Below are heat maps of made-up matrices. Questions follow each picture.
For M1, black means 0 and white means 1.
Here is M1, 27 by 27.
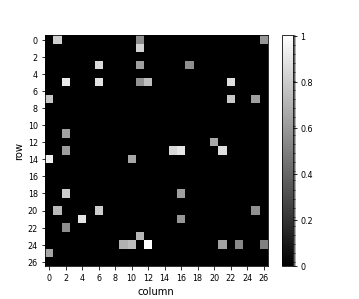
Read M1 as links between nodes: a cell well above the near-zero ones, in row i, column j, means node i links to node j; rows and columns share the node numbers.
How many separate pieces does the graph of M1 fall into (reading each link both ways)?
3
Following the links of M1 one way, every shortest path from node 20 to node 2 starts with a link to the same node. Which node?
node 1
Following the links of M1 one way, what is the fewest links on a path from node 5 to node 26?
5
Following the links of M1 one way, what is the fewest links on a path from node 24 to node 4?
2
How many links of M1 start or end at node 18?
2
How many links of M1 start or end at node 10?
2
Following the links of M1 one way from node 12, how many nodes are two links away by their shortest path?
3
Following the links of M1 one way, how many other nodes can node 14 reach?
6
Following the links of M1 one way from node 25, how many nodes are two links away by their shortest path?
3
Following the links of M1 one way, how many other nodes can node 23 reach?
2
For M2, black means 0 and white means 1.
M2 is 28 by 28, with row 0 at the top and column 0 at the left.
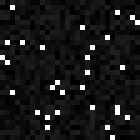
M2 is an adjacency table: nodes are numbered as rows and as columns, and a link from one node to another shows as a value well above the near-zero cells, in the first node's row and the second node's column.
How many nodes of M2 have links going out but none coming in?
4
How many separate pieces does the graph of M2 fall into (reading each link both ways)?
7
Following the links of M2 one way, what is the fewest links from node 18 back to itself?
4
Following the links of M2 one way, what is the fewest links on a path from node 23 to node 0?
7
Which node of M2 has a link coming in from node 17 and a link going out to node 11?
node 16
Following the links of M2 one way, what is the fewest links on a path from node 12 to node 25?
4
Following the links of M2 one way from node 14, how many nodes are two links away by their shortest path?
2
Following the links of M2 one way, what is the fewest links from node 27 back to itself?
6
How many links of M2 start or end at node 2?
3
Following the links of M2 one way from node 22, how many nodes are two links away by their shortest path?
5
